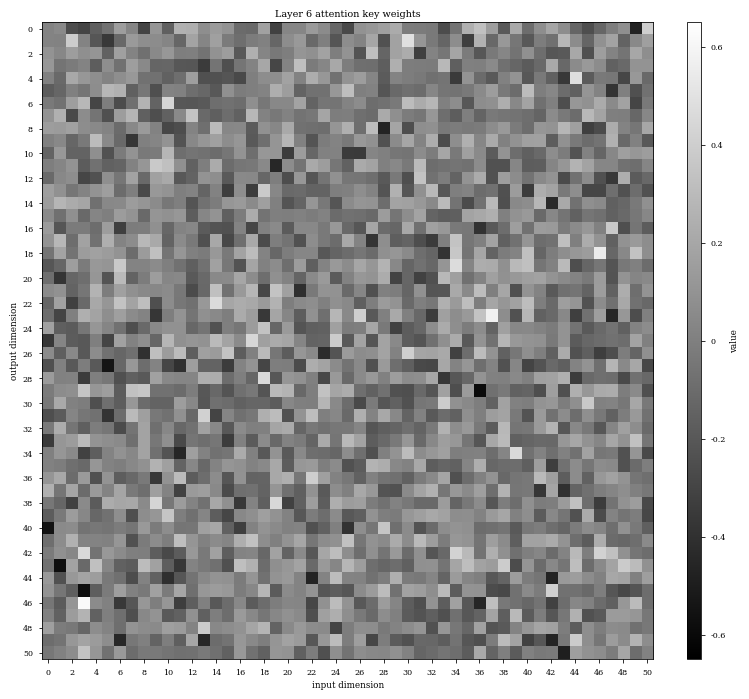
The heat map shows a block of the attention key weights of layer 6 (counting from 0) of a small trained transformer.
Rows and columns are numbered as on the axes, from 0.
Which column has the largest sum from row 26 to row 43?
19
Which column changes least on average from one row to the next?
50
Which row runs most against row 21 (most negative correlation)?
16
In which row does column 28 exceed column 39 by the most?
40
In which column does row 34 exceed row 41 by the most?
39
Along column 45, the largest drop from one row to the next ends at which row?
8
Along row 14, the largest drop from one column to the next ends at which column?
42
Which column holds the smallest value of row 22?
2
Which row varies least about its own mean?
15
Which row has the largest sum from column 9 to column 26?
25
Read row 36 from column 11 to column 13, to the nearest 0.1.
0.3 -0.2 -0.1
